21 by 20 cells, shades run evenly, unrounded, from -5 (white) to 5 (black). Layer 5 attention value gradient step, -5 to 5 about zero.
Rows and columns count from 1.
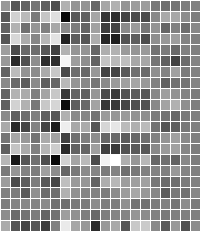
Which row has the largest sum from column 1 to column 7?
15
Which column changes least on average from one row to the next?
20
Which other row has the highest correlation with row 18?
8
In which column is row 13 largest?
7
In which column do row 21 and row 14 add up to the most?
13
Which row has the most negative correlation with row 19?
21
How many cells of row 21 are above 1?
8
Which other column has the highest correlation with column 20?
14
